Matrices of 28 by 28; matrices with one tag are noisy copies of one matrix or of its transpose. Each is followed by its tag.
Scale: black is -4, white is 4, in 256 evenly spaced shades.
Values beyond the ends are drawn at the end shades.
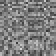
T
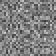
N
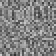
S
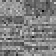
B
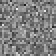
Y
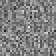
S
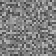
S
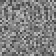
S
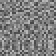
N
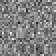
Y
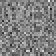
S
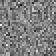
S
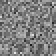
Y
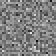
S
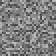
S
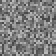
Y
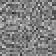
S
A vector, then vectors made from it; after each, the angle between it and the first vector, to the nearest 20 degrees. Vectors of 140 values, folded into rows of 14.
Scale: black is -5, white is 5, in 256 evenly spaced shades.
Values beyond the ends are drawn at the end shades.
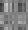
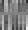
60 degrees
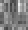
140 degrees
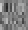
140 degrees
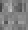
40 degrees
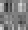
160 degrees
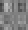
20 degrees
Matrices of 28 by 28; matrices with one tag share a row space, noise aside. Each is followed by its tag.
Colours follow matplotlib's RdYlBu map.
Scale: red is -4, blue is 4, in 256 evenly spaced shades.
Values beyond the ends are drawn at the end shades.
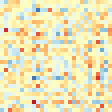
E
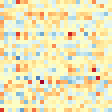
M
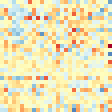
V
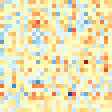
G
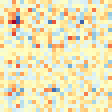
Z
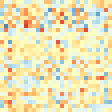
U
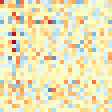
Z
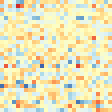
M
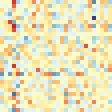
Z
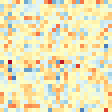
U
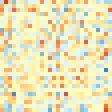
U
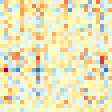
E
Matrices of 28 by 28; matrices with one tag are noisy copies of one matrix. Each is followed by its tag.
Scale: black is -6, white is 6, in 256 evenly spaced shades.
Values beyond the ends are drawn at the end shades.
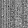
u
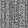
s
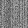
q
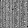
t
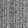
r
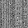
u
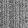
r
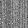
q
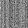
s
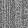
u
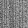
r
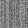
s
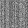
s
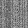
q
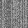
q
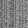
r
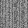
t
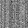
s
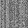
s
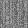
t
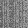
r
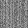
t
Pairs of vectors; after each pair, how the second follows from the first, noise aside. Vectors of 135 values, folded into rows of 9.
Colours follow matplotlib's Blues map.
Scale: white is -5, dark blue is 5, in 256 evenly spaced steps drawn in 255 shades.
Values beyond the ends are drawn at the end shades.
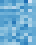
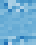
reversed, negated, partly zeroed.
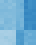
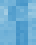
wrapped around, shrunk.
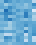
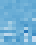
partly zeroed.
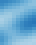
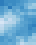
reversed, negated.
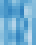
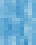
wrapped around, shrunk.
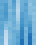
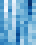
reversed, negated, scaled up.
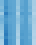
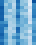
reversed, negated, scaled up.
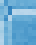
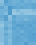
shrunk.
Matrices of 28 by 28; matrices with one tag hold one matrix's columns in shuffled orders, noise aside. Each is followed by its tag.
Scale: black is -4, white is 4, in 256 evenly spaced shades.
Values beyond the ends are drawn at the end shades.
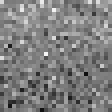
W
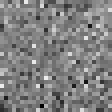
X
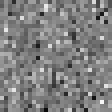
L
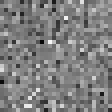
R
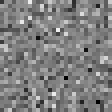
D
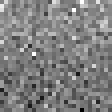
W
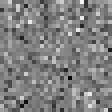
D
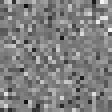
D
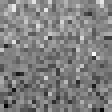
W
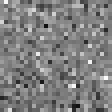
X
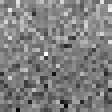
W
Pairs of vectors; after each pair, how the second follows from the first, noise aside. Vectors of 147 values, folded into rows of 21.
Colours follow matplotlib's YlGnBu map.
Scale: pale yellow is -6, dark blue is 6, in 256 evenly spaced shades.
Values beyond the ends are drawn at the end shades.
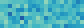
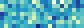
wrapped around, negated, scaled up.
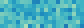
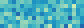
copied.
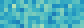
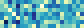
wrapped around, negated, scaled up.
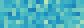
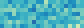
copied.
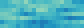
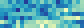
negated, scaled up.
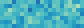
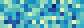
reversed, negated, scaled up.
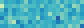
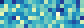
wrapped around, negated, scaled up.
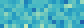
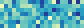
reversed, negated, scaled up.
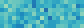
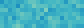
negated, shrunk.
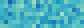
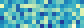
reversed, negated, scaled up.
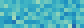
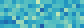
copied.
